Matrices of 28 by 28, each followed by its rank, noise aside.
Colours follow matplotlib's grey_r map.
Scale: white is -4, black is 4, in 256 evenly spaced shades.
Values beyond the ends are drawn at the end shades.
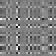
one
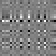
one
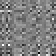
three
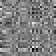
three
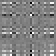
one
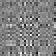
two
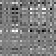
two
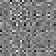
four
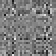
four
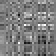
two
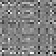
three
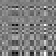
one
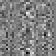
four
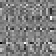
three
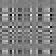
one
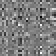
four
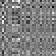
two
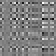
one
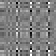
one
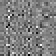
four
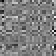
three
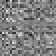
four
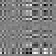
one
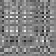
two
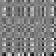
one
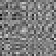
four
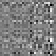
three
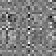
three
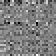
four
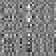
three
